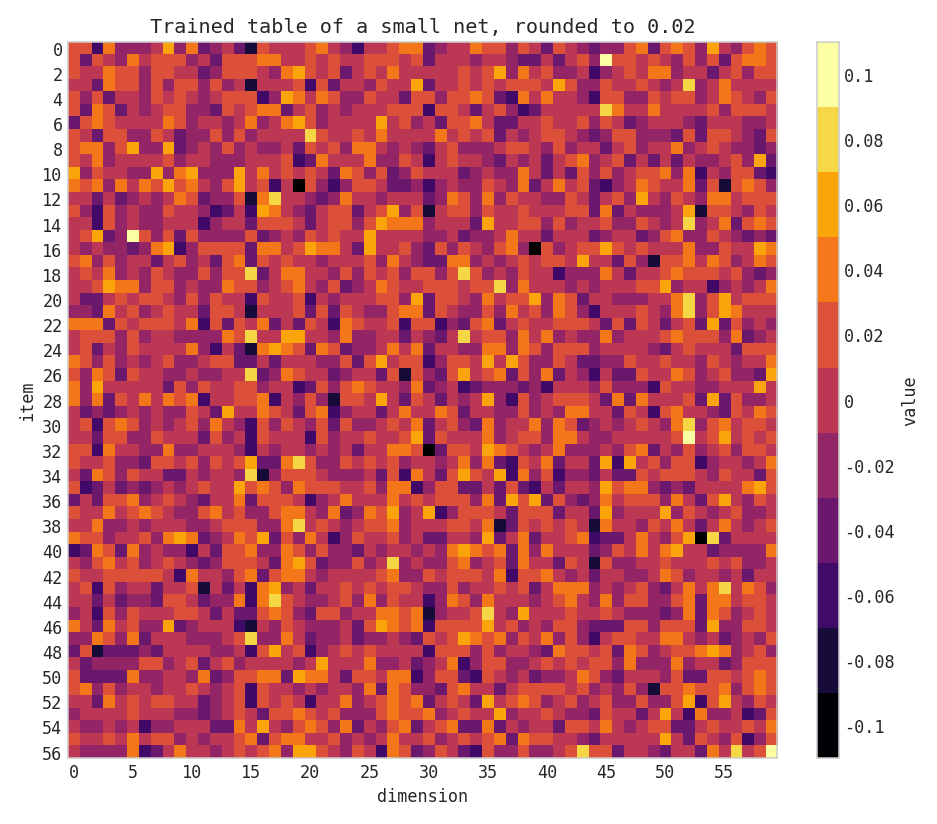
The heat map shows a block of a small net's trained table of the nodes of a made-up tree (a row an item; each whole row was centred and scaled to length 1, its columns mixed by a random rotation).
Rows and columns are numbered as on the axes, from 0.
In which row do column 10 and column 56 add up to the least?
40
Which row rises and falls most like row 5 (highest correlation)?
1
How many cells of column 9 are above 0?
15
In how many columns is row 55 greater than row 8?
29
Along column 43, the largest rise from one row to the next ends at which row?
56
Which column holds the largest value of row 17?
43
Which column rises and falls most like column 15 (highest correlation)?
2
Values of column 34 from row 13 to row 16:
-0.02 -0.04 -0.02 0
